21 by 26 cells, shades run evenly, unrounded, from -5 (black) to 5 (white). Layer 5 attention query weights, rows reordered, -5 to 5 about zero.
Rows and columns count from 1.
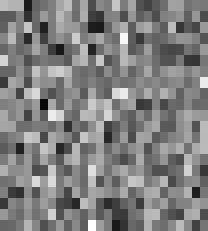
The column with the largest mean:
7
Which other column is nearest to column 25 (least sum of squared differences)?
21
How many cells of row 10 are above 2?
2
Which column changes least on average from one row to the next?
20
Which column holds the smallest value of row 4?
4
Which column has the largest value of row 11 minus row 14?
8
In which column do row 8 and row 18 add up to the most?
26
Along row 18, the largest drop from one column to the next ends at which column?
25
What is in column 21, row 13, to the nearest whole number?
-1
